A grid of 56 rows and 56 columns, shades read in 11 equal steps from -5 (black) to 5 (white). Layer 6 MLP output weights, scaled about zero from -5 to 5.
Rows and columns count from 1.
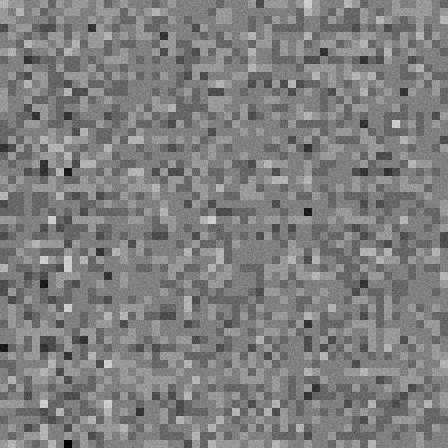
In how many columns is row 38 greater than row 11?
14
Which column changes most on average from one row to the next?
9
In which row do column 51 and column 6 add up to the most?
18
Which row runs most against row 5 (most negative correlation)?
33
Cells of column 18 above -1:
45
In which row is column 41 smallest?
7
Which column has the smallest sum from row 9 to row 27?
10
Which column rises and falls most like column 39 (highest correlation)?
29
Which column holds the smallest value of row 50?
39
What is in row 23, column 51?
1
